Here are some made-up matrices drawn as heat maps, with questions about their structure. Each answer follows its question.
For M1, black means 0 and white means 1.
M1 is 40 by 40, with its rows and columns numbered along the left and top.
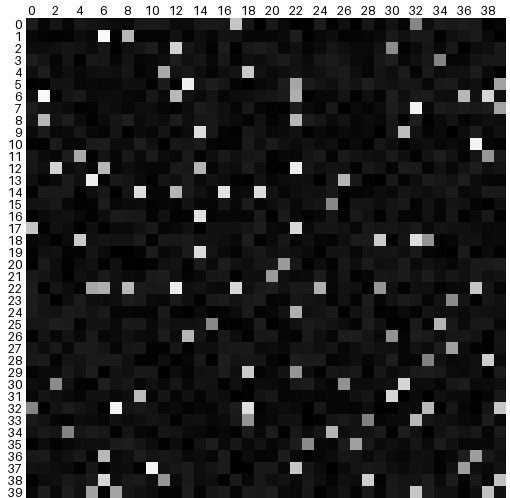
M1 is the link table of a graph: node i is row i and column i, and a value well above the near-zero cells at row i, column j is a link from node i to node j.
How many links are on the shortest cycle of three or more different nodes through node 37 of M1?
4
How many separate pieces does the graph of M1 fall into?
4
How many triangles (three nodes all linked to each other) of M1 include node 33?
1
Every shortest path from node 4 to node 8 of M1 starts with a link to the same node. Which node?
node 18
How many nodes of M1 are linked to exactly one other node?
10
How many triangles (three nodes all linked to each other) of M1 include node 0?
0
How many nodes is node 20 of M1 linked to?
1
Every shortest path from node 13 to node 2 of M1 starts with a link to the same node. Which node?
node 26
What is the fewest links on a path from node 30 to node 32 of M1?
5
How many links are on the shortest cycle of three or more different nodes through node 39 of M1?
3
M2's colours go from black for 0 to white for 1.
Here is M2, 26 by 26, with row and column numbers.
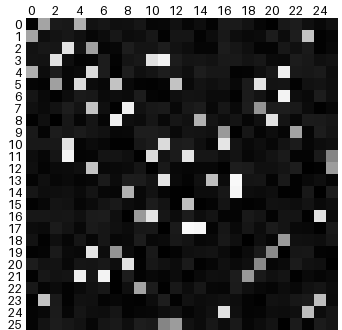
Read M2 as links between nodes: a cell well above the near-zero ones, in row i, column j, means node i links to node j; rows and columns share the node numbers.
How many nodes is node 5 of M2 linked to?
5
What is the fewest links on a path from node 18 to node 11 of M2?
6
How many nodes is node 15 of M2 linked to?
1
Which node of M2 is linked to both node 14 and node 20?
node 8
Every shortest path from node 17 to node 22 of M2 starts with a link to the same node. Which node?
node 13
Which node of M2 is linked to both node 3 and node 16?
node 10
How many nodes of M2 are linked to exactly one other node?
4
